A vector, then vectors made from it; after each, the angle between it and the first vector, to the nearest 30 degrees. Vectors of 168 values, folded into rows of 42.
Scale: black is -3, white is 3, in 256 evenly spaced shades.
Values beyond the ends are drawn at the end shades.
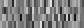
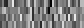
150 degrees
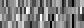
90 degrees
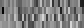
60 degrees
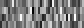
150 degrees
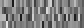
30 degrees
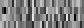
30 degrees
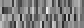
30 degrees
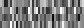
120 degrees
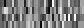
150 degrees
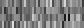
60 degrees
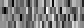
30 degrees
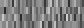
30 degrees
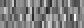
150 degrees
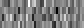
120 degrees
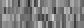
60 degrees
